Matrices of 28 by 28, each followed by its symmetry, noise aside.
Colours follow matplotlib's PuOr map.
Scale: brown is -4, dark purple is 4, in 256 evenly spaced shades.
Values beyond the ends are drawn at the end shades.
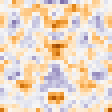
mirrored left to right.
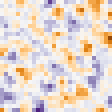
antisymmetric.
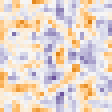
mirrored top to bottom.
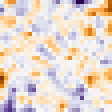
antisymmetric.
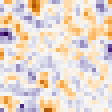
antisymmetric.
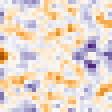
mirrored top to bottom.
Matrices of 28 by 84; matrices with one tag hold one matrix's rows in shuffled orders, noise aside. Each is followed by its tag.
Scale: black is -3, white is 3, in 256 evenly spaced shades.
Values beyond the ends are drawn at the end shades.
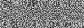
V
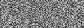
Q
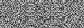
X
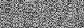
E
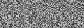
Q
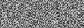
Q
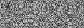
E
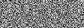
Q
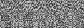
E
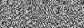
Q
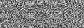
X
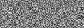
Q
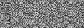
E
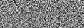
Q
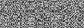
X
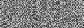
V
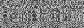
V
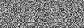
X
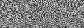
Q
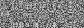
E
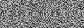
Q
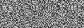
Q
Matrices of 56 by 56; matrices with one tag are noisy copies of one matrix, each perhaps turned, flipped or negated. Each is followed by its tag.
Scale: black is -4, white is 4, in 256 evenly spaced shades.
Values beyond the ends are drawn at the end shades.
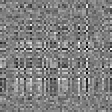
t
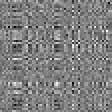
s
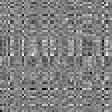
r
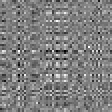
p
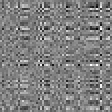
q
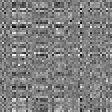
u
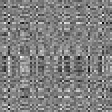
r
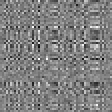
s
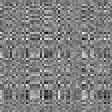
s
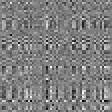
q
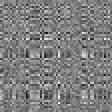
s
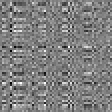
q
